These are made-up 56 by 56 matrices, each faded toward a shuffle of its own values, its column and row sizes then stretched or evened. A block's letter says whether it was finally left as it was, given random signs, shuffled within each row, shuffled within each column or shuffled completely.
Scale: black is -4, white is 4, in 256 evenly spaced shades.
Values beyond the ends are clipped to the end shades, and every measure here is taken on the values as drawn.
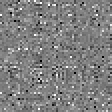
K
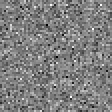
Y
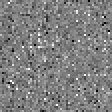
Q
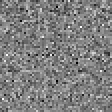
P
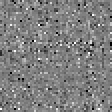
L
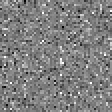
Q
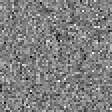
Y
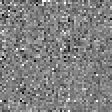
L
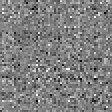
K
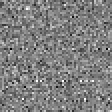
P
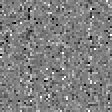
Q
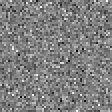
Y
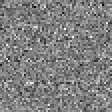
P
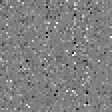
Q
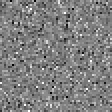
Y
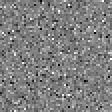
Y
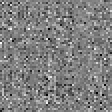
K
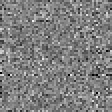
L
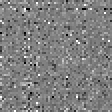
K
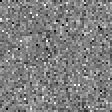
Q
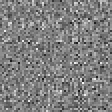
K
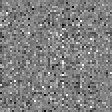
K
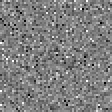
Y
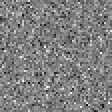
Y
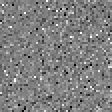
Y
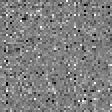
K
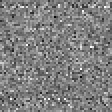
P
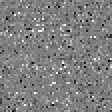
P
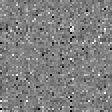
K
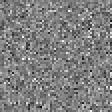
K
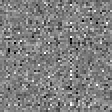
K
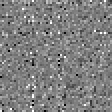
L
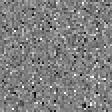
Q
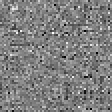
K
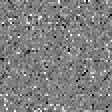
P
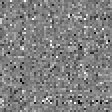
L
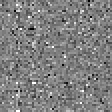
L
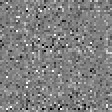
L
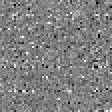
L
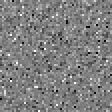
Y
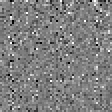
L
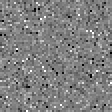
Y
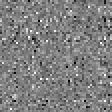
K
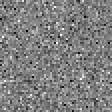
Y
